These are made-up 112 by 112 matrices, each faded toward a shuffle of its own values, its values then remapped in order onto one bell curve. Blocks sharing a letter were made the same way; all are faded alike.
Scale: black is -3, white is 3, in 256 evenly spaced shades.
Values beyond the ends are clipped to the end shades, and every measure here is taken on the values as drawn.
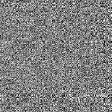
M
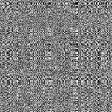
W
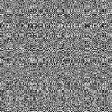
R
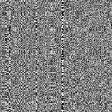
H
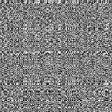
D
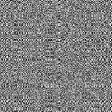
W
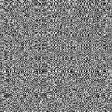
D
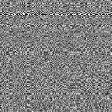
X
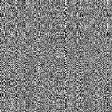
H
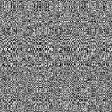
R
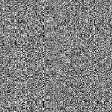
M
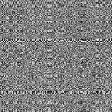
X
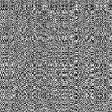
W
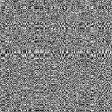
D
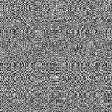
R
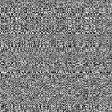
D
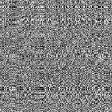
D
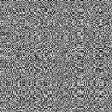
R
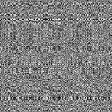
R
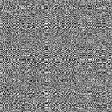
X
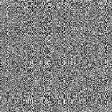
M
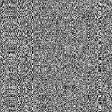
H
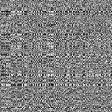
X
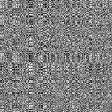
W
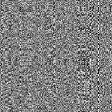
H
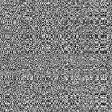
D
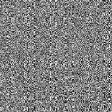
M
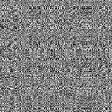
D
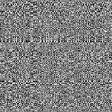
D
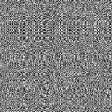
R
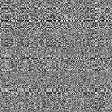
X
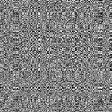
R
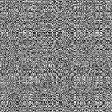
R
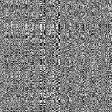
H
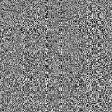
M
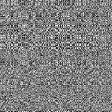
D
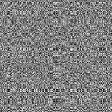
R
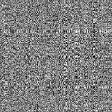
M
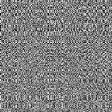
W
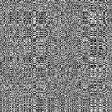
W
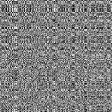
W
